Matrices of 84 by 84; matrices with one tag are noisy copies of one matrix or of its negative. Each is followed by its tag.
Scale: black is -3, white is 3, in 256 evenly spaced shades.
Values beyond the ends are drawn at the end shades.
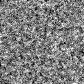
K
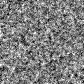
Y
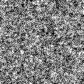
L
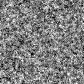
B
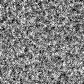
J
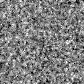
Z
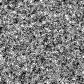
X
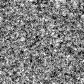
L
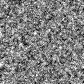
Y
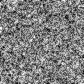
X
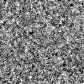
J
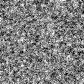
L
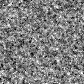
B
